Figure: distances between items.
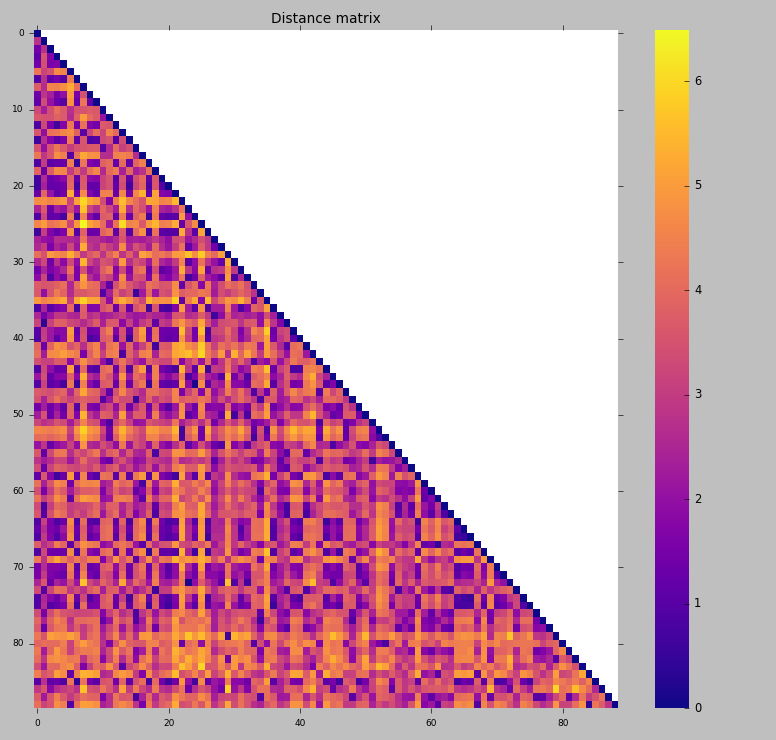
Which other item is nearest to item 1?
38
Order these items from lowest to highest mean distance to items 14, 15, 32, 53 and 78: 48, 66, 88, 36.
48, 36, 66, 88
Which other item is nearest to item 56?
51
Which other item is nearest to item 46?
24
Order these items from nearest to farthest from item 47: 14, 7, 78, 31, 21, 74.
78, 14, 74, 31, 21, 7
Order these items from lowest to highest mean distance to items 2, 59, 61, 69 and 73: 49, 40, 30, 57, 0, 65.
57, 49, 30, 0, 65, 40
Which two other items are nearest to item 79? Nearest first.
29, 82
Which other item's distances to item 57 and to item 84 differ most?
88
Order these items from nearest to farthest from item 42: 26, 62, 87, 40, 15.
62, 15, 87, 40, 26
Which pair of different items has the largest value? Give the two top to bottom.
7, 25
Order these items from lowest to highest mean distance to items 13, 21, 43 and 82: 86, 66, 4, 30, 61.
66, 4, 61, 30, 86
